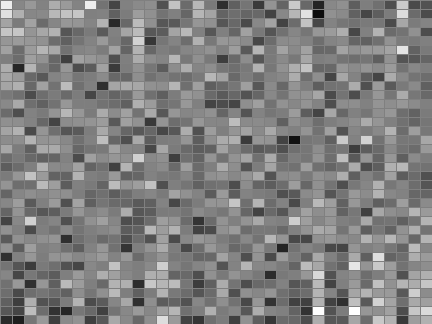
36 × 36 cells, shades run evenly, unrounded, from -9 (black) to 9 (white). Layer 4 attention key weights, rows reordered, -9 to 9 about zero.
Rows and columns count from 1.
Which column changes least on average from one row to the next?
8
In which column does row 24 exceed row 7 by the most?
35
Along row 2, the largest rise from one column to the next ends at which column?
28
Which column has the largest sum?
32
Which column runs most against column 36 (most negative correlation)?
1
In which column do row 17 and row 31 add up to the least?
23
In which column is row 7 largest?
15
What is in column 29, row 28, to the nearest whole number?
-4
